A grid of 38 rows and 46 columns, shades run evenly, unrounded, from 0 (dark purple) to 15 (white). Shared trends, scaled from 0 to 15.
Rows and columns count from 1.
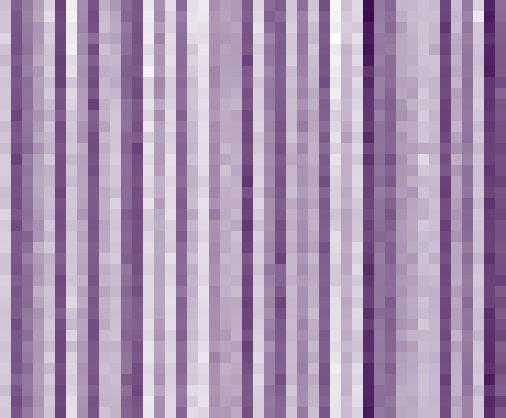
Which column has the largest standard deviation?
34
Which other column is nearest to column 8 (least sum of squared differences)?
15
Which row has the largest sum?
2
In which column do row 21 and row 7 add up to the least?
45
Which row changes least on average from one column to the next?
26
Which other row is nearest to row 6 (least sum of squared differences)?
38
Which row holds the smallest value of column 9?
10
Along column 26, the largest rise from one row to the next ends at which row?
25
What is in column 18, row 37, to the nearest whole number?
12
